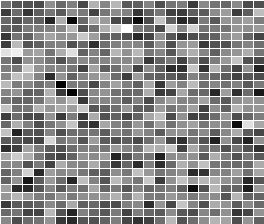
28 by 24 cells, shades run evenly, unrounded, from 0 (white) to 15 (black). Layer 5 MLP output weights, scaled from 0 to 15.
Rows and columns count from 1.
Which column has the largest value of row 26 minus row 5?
8
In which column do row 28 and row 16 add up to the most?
22
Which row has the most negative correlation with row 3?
11
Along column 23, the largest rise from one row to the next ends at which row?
17
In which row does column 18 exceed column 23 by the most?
3
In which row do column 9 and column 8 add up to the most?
16
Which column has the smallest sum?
5
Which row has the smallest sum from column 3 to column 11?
7
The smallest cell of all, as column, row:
12, 4
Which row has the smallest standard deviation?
25
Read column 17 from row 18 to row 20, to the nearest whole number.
12 11 7
